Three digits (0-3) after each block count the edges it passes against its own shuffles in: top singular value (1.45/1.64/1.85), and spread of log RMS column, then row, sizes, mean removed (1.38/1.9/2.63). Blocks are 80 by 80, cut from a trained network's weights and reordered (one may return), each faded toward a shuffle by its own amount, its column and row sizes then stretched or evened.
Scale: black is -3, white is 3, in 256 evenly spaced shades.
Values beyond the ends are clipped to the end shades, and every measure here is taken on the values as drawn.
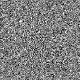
2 1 1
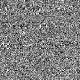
2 0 2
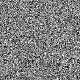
0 1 0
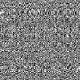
3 2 2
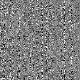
1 3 1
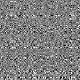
3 2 3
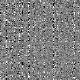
1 3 2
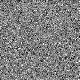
1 0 1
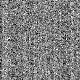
1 0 0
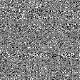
0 0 3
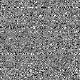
0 1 3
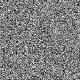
2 1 0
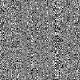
2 3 0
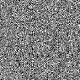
3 2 0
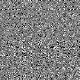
1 2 3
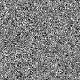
1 1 0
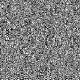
3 1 1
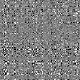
2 3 3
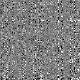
0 3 2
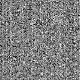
1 0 1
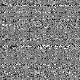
0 1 3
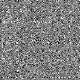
1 2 3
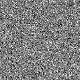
1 0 1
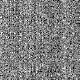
2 1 2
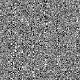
2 2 1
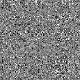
2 2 2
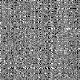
2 2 3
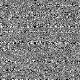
0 0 3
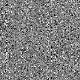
0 2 0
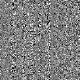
0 3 1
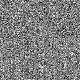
1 1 0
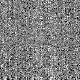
1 1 2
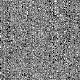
0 2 0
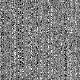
1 3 0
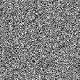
3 0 0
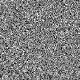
2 1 0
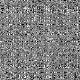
2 1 3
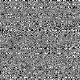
1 1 3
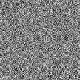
3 0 1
